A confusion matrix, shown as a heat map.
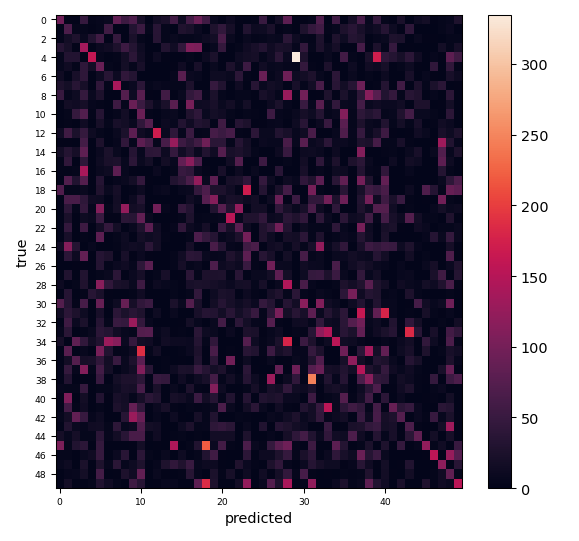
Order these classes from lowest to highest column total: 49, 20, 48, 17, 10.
49, 20, 17, 48, 10
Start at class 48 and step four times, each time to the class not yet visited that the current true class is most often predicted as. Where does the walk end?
31
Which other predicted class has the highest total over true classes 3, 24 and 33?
32
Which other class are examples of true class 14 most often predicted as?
37
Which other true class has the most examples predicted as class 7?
34
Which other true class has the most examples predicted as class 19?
39
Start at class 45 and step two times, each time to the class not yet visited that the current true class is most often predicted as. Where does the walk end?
23
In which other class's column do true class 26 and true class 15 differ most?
16
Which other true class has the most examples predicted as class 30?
8
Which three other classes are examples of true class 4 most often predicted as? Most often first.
29, 39, 48
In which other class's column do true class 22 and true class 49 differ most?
18
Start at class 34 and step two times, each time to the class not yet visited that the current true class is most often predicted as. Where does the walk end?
5
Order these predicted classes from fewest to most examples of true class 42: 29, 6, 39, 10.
6, 29, 39, 10
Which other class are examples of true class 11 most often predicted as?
35
